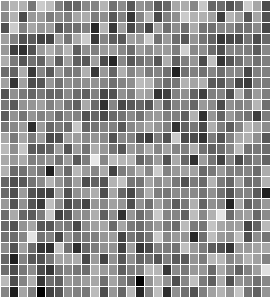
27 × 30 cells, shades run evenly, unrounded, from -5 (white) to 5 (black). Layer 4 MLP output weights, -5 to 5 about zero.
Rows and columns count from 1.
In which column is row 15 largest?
22
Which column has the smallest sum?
18
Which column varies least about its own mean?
8
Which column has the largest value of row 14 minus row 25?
30
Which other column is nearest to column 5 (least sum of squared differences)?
2
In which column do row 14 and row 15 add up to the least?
11
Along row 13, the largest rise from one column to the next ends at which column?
21
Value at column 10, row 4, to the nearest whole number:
-3
